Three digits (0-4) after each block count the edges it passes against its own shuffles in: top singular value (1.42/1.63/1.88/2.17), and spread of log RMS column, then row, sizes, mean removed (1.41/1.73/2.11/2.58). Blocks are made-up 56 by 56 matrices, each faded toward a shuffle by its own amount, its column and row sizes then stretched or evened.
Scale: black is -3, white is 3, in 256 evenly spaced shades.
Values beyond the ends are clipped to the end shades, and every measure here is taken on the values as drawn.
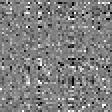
3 3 3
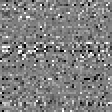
3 0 4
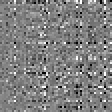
4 4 3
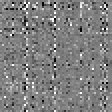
4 4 3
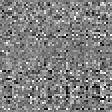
4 1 4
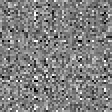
3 3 3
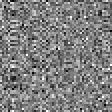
4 2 0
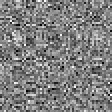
4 0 2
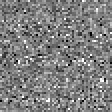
0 1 3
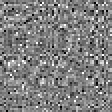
4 1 1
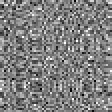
4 0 1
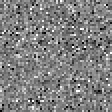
0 0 1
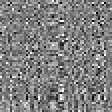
4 3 1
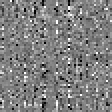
3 4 0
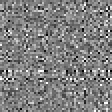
4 3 3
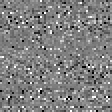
1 0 4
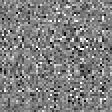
3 2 2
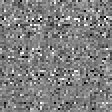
0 1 4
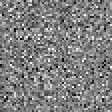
2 0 1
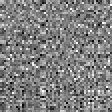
4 1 0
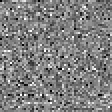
0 0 3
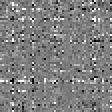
2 4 4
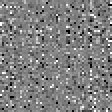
2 4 0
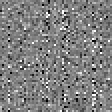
3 4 0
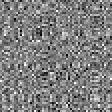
4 0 0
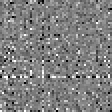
2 3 3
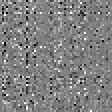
3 4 1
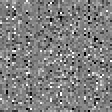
1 4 0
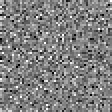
3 0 0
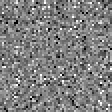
1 1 0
